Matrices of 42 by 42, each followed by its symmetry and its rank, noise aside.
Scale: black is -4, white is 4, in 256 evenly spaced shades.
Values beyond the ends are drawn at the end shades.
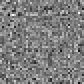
no symmetry, rank seven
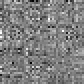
antisymmetric, rank six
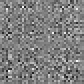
no symmetry, rank seven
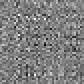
no symmetry, rank six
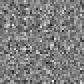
no symmetry, rank seven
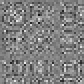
symmetric, rank five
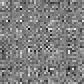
symmetric, rank five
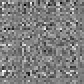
no symmetry, rank six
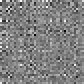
symmetric, rank five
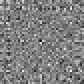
symmetric, rank seven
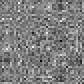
symmetric, rank seven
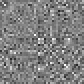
symmetric, rank six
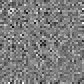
symmetric, rank seven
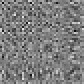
symmetric, rank five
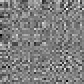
no symmetry, rank six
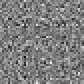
no symmetry, rank six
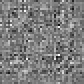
symmetric, rank seven
